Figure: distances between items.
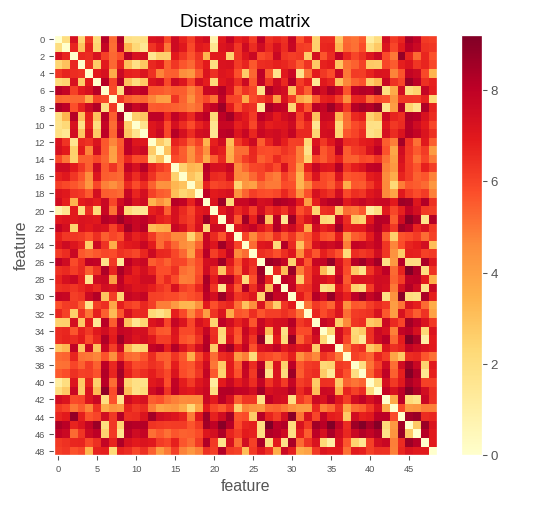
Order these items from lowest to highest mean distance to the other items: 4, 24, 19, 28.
4, 24, 28, 19
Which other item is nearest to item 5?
33
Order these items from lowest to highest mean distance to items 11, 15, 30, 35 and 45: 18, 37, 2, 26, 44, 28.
26, 18, 37, 2, 28, 44
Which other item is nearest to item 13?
32
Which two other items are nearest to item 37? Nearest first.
25, 44
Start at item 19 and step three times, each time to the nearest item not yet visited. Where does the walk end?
12
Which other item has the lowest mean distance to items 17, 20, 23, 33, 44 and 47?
37
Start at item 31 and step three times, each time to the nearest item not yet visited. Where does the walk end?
24
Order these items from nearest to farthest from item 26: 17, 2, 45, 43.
45, 43, 17, 2
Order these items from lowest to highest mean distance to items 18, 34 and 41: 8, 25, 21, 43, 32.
43, 21, 32, 25, 8
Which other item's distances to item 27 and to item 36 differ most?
35
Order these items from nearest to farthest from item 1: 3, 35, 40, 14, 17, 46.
40, 3, 14, 17, 35, 46
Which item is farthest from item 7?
21
